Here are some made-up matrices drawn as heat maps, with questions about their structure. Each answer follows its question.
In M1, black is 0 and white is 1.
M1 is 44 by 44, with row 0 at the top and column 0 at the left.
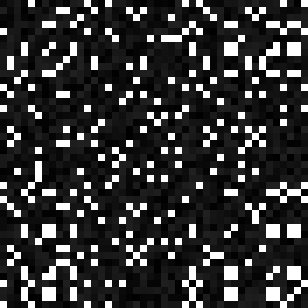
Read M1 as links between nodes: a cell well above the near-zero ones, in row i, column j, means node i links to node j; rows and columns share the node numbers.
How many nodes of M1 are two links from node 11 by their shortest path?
2
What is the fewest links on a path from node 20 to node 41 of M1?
3
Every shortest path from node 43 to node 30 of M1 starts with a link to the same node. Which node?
node 40
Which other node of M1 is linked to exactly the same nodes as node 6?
node 38
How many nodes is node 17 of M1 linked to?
4
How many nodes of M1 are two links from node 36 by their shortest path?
4
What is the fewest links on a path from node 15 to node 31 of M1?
3
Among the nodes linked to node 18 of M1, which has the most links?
node 33
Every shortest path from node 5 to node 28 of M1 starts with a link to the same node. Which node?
node 24
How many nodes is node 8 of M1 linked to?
7
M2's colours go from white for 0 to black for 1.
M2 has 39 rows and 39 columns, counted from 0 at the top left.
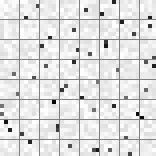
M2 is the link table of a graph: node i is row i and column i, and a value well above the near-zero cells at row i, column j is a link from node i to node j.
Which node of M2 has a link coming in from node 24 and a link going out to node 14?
node 31
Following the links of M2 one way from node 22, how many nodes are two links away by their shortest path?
2
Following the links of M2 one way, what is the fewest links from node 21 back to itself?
5
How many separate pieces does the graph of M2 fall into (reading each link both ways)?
3
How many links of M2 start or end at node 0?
3
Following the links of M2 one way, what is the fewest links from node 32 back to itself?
3
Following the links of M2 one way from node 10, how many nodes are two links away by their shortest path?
2
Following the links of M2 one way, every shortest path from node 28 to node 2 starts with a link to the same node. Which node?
node 34
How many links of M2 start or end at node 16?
3
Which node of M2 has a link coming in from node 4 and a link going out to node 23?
node 37
